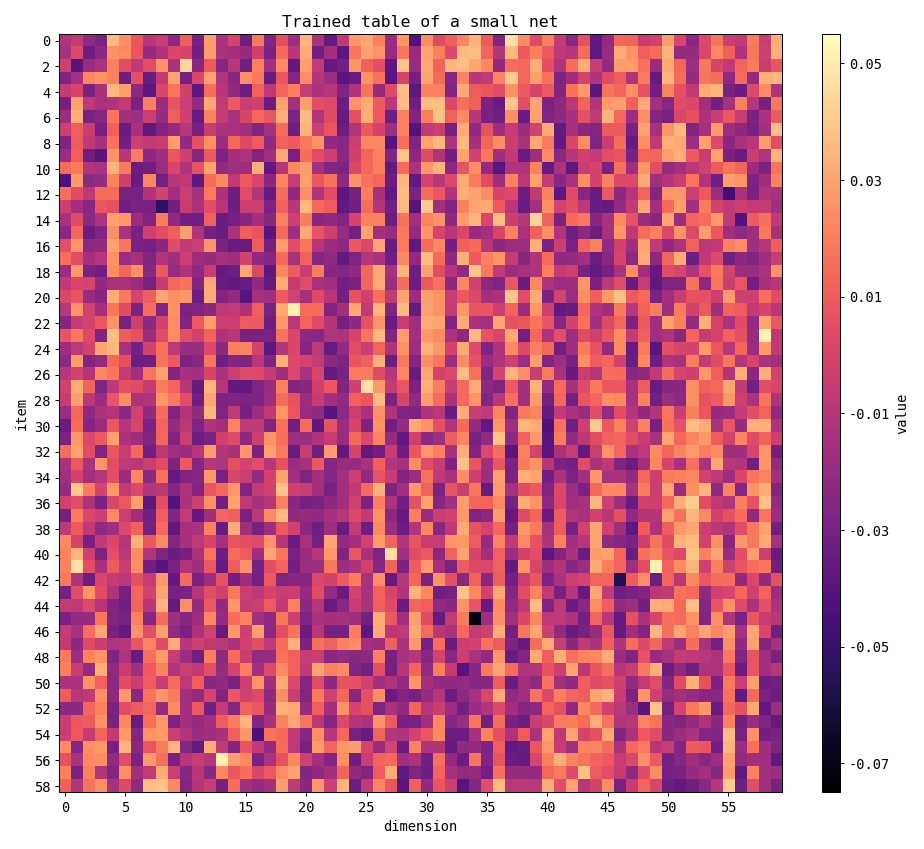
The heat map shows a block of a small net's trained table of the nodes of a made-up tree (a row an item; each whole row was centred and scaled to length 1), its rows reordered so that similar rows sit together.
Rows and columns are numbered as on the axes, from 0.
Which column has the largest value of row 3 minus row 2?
15
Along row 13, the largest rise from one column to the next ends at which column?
30
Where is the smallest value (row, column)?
45, 34
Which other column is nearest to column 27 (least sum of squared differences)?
17
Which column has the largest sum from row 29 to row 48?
52
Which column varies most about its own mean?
28
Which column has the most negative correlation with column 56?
42
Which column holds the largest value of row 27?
25
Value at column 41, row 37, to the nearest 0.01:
0.01
